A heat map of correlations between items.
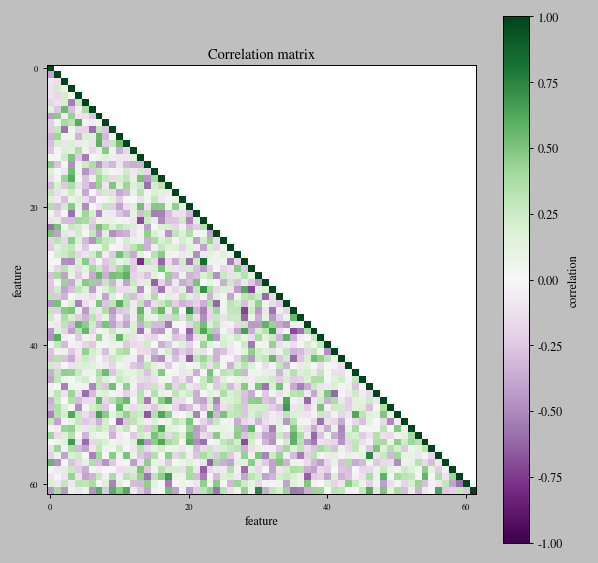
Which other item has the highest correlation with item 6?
2
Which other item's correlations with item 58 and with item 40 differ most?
22
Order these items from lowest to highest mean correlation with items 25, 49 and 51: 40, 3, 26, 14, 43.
14, 43, 40, 26, 3
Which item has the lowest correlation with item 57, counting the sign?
23
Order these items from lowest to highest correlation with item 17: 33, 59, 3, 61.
33, 3, 61, 59
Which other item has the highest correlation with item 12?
8
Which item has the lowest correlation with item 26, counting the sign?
28
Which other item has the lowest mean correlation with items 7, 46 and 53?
31
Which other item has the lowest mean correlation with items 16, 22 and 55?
21
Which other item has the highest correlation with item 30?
61
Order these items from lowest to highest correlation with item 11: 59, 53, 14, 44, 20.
14, 20, 53, 44, 59
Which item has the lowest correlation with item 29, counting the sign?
32
